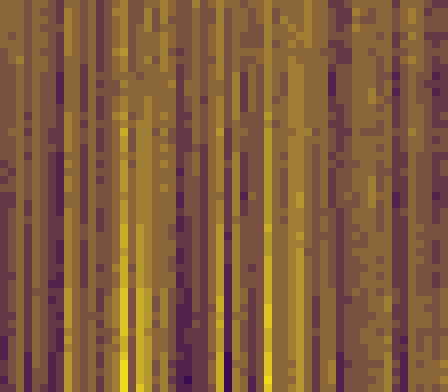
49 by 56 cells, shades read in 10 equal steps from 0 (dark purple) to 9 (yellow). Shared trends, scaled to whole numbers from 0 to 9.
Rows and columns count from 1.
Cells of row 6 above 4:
7
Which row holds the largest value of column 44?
25
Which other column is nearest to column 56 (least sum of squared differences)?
42
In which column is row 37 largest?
16
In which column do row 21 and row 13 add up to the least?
8
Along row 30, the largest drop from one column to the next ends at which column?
29
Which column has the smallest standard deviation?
10
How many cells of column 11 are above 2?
26
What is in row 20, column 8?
1
